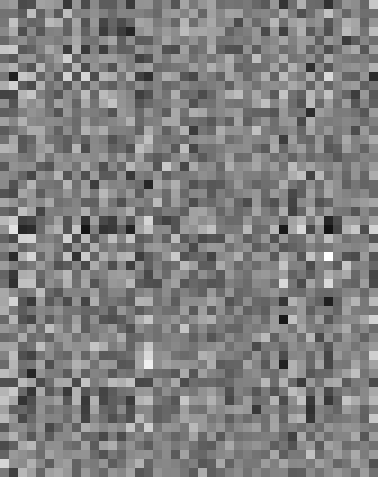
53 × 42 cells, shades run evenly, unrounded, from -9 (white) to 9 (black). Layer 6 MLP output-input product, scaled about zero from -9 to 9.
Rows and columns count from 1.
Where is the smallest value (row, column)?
29, 37
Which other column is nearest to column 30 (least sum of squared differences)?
14
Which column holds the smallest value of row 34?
2
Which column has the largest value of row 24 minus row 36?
33
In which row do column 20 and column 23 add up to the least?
13
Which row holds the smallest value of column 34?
26
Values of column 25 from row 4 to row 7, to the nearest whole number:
-2 1 2 -1
